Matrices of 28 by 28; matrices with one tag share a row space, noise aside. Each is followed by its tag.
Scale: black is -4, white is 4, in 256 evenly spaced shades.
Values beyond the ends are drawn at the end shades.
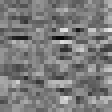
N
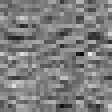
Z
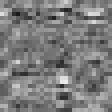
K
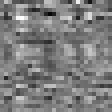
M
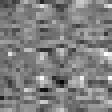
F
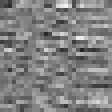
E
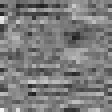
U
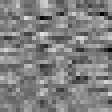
F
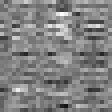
K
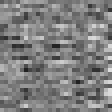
N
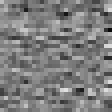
N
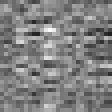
M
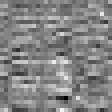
K
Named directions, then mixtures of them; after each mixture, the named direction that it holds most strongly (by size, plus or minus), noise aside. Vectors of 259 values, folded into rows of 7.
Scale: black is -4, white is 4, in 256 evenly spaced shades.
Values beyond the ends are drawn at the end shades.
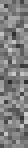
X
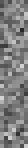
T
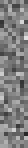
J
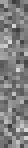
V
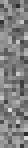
J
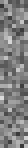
V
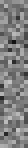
X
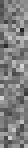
T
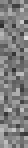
J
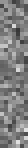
V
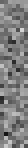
T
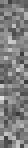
T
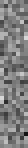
J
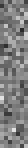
T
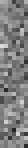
T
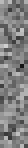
T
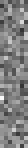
J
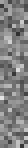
V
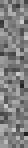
J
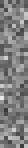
T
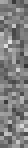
V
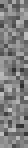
J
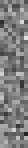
J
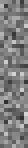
X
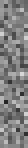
X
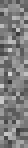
T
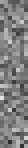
V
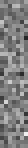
J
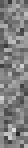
T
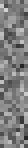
X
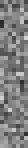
J
